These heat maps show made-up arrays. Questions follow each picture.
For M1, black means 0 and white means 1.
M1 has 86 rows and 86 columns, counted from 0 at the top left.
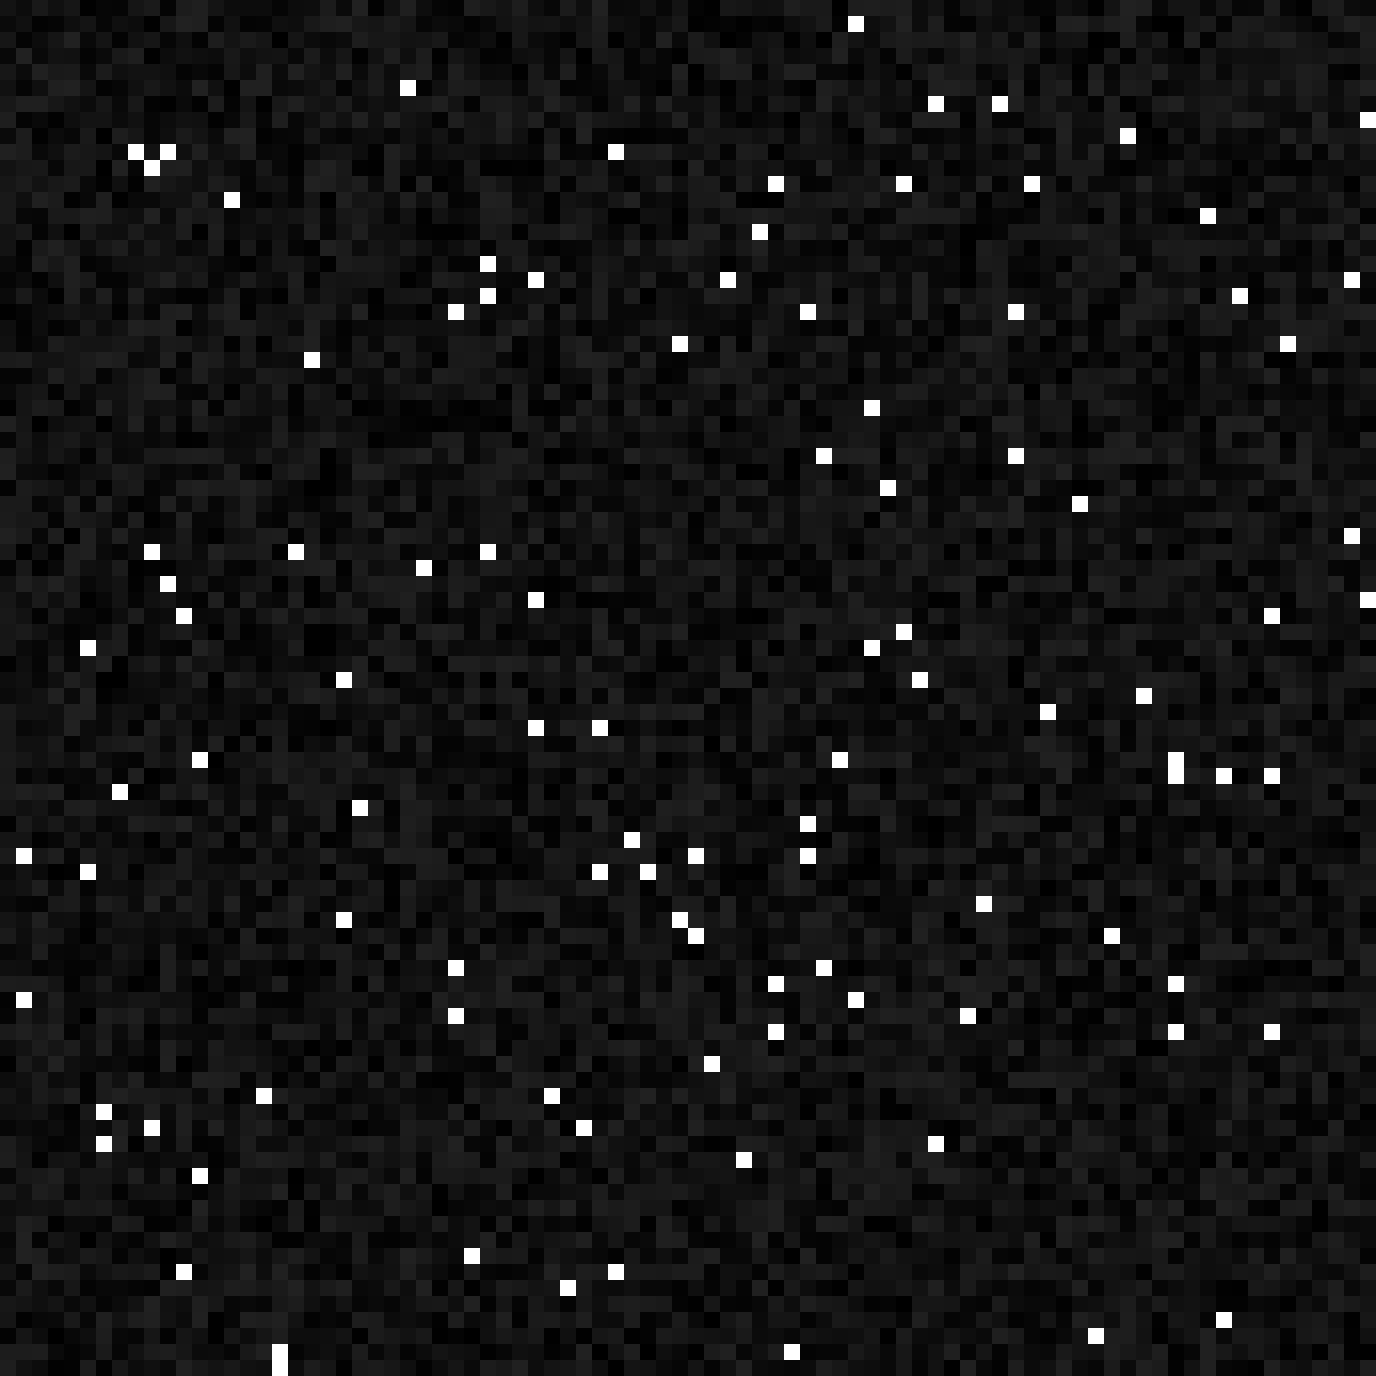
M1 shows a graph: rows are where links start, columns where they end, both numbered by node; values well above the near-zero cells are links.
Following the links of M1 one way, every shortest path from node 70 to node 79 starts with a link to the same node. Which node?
node 9
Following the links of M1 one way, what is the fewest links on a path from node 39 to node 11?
5
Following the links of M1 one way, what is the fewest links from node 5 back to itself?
3
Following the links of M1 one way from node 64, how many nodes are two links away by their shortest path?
4
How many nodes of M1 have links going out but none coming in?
7
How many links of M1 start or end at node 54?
5
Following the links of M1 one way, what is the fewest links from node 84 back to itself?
2
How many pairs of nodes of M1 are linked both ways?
8
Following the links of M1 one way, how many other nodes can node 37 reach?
7
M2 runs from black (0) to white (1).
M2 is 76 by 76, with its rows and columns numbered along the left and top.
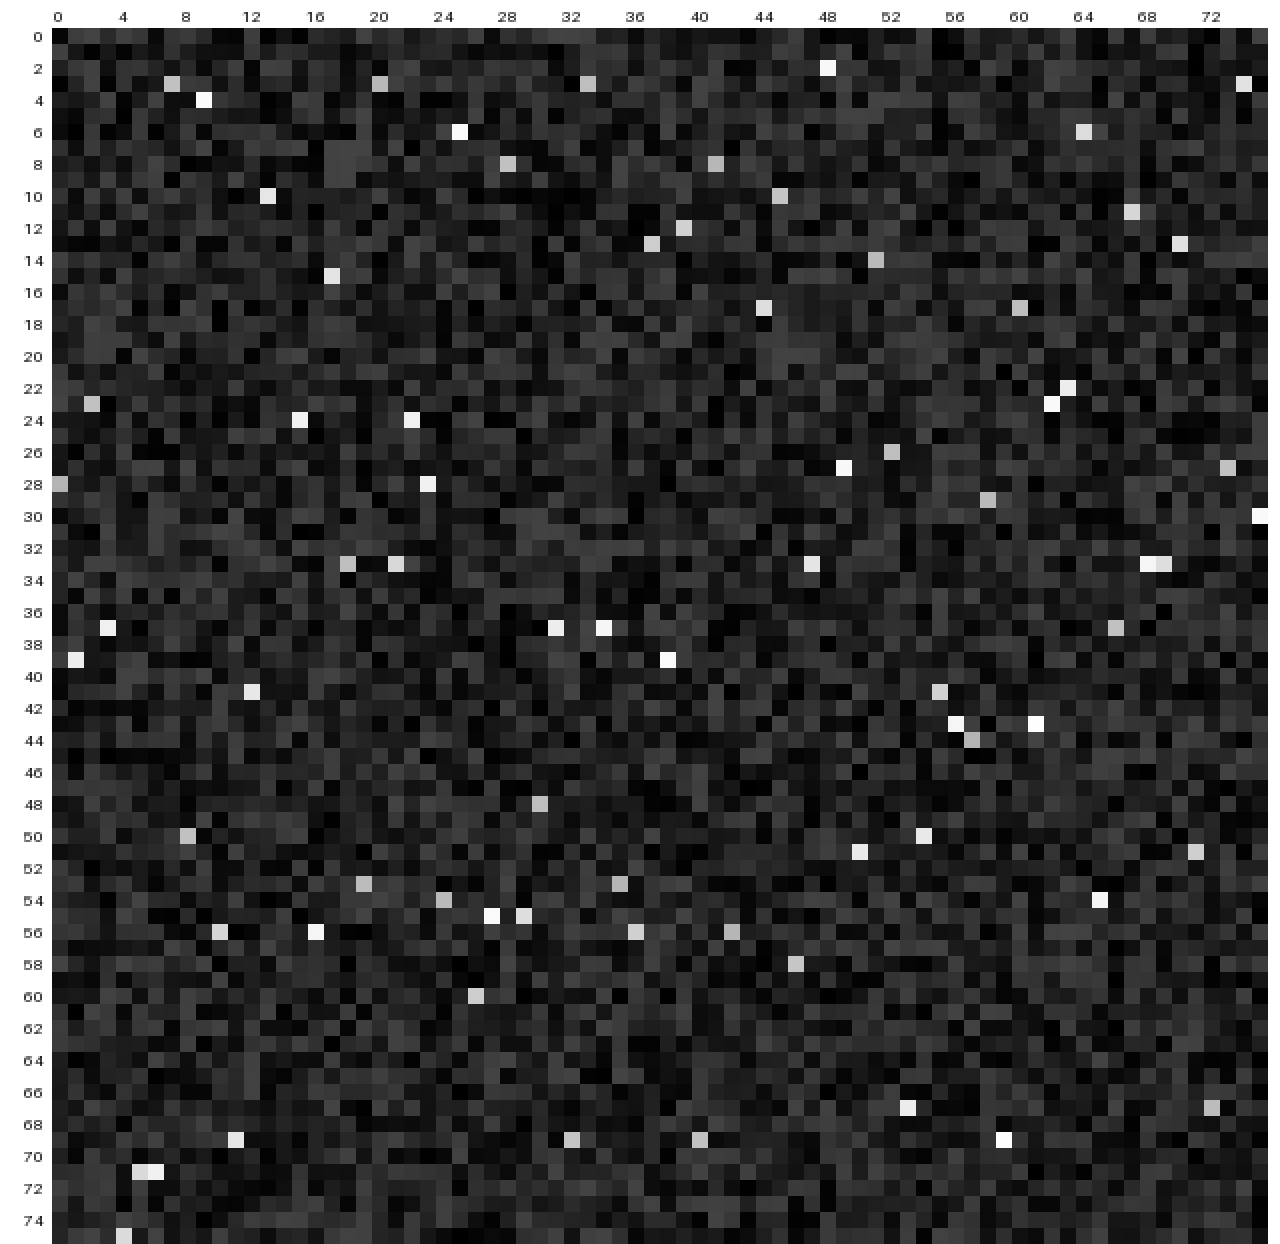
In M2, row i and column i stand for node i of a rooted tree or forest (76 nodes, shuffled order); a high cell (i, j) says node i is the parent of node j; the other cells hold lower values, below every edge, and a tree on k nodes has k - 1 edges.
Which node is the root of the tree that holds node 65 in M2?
14
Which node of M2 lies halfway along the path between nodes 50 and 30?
23
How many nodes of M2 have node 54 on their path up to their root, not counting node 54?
11
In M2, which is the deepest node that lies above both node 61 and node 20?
43
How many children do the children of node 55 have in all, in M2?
3
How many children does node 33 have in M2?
5
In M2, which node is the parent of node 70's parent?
10
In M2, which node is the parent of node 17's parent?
24
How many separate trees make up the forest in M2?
2
